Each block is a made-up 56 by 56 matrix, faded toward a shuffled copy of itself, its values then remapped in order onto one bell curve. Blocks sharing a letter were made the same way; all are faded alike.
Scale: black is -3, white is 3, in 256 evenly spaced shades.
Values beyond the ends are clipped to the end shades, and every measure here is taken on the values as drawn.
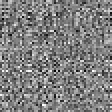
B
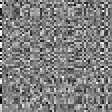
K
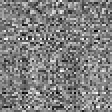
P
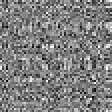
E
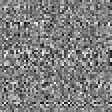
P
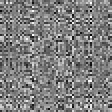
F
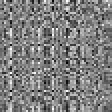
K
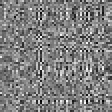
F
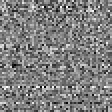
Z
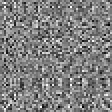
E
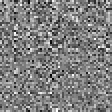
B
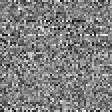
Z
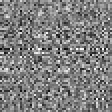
P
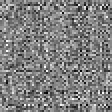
P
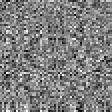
B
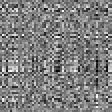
F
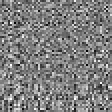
B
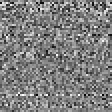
Z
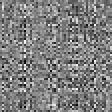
F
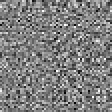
E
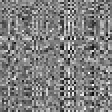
K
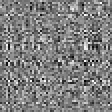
P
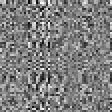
F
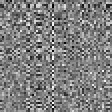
F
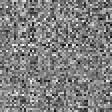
P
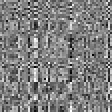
K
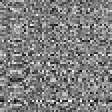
P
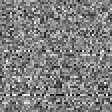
Z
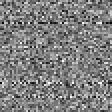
Z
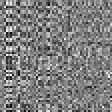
K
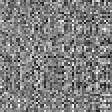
B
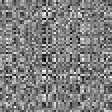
K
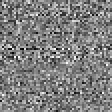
Z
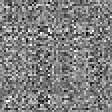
E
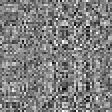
B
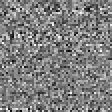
Z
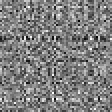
B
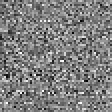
Z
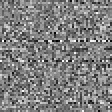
Z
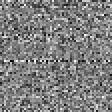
Z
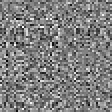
E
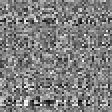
P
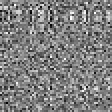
B
